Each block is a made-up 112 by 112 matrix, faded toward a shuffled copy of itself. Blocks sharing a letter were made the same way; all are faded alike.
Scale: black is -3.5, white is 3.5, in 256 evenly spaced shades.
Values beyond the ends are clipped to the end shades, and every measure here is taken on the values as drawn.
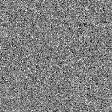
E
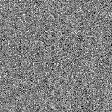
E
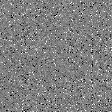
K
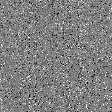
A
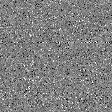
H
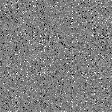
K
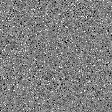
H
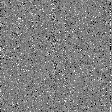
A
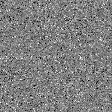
H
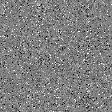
K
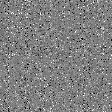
K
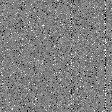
A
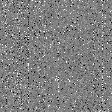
A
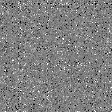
K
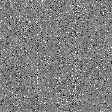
A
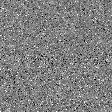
H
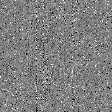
A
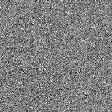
E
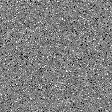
H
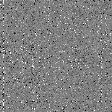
K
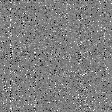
K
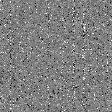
A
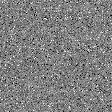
H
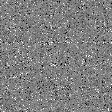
K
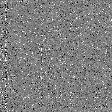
K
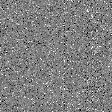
A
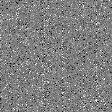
A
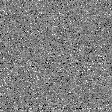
H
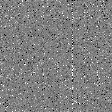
K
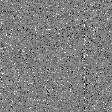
K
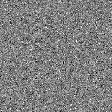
E
